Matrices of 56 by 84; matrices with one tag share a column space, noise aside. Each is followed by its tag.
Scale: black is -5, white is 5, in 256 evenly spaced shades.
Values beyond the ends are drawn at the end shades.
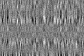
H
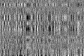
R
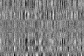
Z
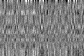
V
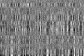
R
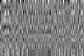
V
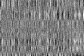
Z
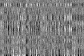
R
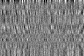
V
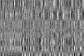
Z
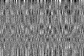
V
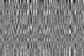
V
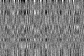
V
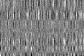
Z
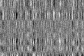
Z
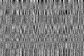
V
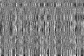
R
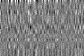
V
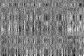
R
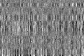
R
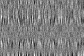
H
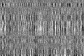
R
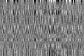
V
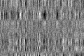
Z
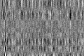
Z
